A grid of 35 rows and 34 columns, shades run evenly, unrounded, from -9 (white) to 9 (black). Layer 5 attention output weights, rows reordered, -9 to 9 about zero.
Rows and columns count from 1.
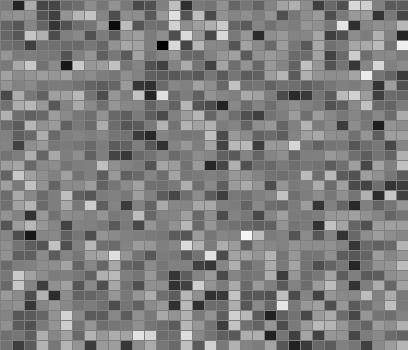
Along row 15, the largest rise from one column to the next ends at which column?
22
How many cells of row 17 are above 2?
6
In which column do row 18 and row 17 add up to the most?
18
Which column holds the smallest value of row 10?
14
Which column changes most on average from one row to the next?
30
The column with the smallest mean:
20
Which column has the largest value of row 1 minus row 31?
16
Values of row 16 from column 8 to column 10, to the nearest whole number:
2 0 4
